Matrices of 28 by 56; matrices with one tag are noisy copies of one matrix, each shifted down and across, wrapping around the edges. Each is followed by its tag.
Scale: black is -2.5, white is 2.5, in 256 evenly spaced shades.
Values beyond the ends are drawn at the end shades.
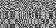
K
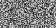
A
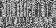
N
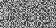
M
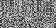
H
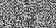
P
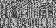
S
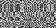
K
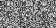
A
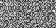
M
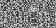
H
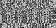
S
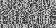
S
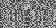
H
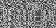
H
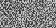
M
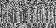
N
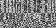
N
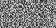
M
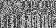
N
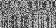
N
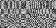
K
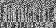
N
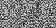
P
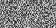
M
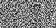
M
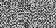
P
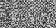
P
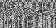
N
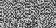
P
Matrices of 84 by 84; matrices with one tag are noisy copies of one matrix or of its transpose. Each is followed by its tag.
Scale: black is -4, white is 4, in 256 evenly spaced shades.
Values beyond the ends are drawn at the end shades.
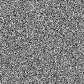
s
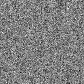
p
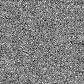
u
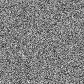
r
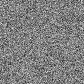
r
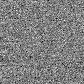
p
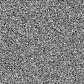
s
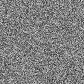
r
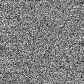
u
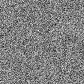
r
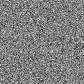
s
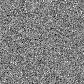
s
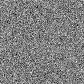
s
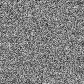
u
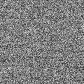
p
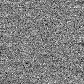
u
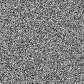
s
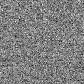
p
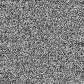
u
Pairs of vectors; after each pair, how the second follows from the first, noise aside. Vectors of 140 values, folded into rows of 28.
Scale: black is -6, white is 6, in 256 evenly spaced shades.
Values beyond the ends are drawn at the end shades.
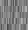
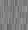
shrunk.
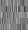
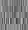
wrapped around.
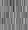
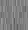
reversed, shrunk.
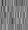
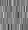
wrapped around.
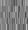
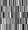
wrapped around, scaled up.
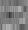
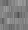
reversed, shrunk.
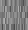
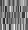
negated, scaled up.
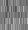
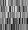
negated, scaled up.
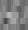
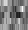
reversed, negated, scaled up.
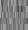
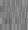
reversed, shrunk.
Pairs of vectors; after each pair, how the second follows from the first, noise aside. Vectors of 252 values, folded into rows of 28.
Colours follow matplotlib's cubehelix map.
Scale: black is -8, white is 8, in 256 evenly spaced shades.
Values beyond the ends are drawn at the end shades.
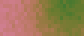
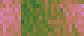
wrapped around, negated.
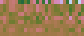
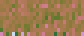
reversed, partly zeroed.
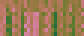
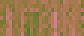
negated, shrunk.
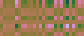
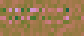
reversed, partly zeroed.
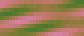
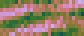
negated, scaled up.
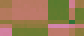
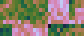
negated, scaled up.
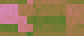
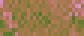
wrapped around, partly zeroed.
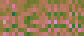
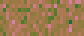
reversed, partly zeroed.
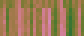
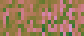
sign-scrambled.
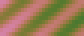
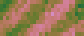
wrapped around, negated.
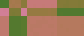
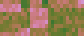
wrapped around, negated.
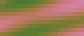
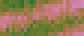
copied.
